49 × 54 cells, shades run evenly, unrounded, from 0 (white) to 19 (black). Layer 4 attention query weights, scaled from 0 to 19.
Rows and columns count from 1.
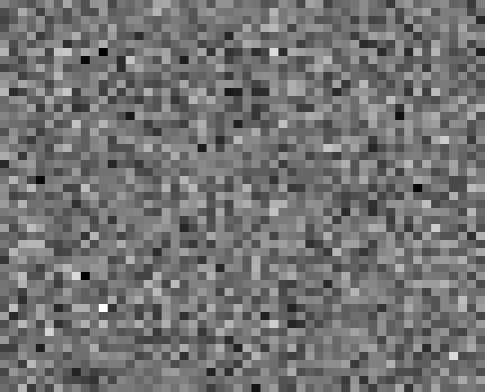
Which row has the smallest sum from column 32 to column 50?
15
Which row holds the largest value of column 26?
12
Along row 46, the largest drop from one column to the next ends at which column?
4
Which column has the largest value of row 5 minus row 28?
47
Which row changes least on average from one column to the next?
43
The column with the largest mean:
26
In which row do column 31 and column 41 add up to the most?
32
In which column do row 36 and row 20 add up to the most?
37
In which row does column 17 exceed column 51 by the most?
45
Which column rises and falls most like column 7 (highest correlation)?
36
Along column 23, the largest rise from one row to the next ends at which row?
19
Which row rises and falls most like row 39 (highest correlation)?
41
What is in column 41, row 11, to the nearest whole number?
5
